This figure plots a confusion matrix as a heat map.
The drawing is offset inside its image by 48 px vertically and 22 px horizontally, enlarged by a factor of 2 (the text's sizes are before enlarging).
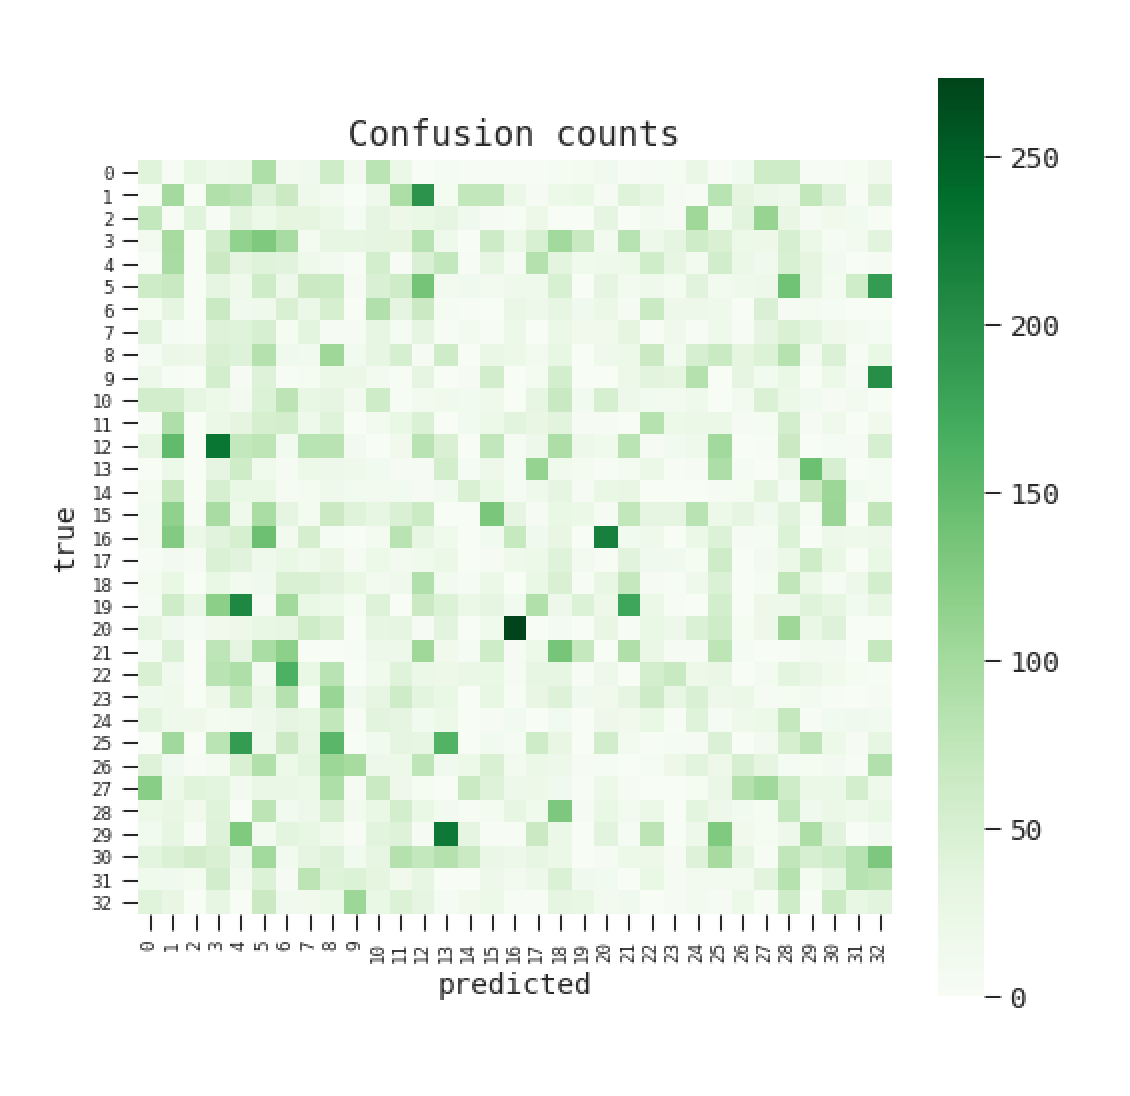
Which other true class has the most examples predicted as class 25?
29
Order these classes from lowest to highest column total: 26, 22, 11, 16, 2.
2, 26, 16, 22, 11
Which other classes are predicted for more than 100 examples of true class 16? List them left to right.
1, 5, 20
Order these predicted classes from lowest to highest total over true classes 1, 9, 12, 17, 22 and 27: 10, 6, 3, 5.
10, 5, 6, 3
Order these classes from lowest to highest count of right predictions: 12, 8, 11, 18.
11, 18, 12, 8
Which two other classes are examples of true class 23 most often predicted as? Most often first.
8, 6
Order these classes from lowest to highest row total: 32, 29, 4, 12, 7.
7, 32, 4, 29, 12
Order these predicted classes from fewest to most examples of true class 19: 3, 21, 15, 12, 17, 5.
5, 15, 12, 17, 3, 21
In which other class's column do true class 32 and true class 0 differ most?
9
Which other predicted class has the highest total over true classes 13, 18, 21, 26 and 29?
25
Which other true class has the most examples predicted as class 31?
30
